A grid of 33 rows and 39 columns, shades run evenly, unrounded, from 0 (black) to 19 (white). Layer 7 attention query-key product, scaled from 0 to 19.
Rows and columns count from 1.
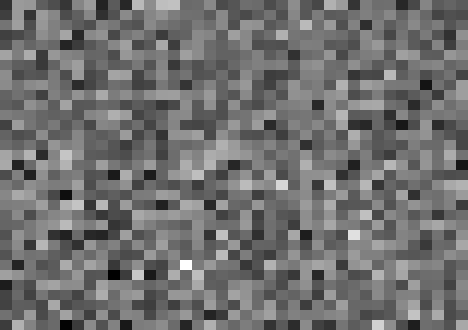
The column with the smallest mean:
10
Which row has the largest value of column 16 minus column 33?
27
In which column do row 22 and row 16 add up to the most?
6
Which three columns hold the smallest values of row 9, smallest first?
36, 7, 16
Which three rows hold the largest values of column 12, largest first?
28, 1, 22
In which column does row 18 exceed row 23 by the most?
11
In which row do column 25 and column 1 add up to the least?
33
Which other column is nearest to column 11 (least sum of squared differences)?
35
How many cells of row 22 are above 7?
26
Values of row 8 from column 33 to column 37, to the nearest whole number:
14 7 8 6 7
